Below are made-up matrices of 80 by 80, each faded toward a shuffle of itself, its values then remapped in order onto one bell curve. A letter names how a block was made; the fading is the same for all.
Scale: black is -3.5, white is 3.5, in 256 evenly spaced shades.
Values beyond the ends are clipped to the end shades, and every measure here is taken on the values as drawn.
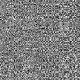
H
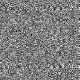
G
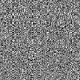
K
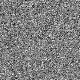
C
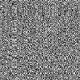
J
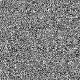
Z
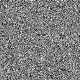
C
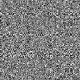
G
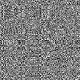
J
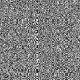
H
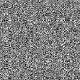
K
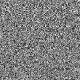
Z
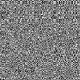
H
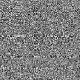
G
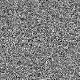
Z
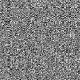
G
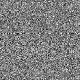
Z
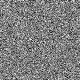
C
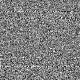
C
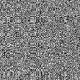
H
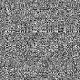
G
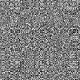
J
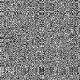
H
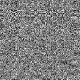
G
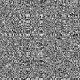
H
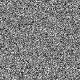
Z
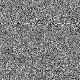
C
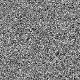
Z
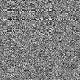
G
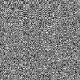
J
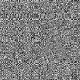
J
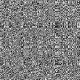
H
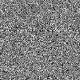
Z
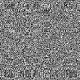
J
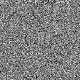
Z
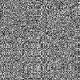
J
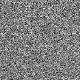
Z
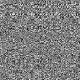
G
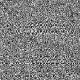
G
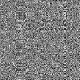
H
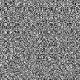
J
